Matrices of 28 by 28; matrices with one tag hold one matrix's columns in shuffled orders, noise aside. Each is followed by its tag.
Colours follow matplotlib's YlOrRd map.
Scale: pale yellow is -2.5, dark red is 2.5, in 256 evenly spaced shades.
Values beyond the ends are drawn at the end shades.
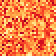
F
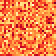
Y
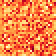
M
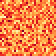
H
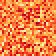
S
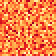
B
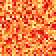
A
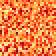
S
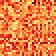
M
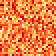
A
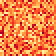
B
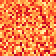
S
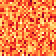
F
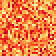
A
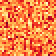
F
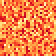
F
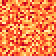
H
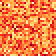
Y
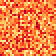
B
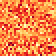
S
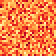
B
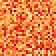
B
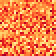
S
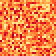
A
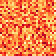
Y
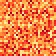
B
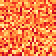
S
